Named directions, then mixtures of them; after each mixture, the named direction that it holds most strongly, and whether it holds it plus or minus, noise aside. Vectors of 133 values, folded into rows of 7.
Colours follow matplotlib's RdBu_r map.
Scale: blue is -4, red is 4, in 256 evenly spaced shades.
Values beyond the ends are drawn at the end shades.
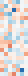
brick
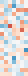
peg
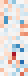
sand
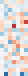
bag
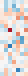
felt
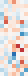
sand, minus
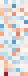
bag, minus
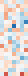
bag, minus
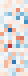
felt, minus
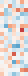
peg, plus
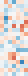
sand, plus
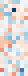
brick, plus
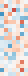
brick, minus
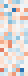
brick, plus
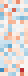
brick, minus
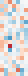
brick, plus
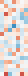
bag, minus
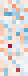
felt, minus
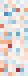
brick, plus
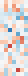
felt, minus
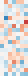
bag, plus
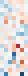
sand, minus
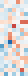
bag, plus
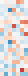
bag, plus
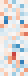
sand, plus
